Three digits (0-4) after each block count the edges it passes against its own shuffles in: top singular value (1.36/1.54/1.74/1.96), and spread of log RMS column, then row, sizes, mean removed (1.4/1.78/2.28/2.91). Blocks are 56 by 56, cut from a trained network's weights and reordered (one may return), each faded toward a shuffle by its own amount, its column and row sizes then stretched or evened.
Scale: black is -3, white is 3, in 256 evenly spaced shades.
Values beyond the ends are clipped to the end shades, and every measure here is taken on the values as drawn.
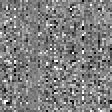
0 4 2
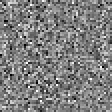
3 2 0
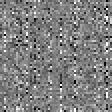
0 4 2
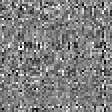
2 3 3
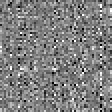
2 4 1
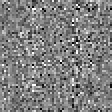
1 3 1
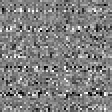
1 2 4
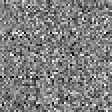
1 0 2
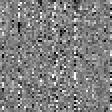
0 4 0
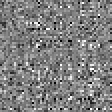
1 3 3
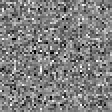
0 2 2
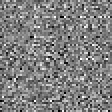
2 1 3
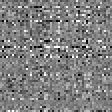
3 2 4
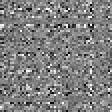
3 3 4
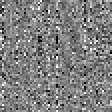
2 3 1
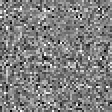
1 2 2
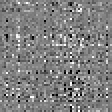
2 4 4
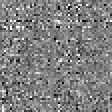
0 3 3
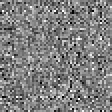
3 1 2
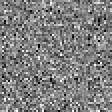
0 2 1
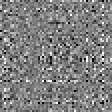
4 3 3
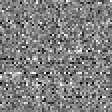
1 0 3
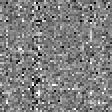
0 2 2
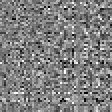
3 3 2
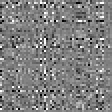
4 4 4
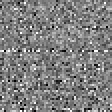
1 1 3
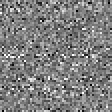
2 0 3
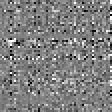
3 3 4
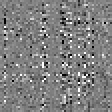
1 4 3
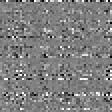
1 2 4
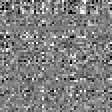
3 2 4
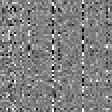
3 4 2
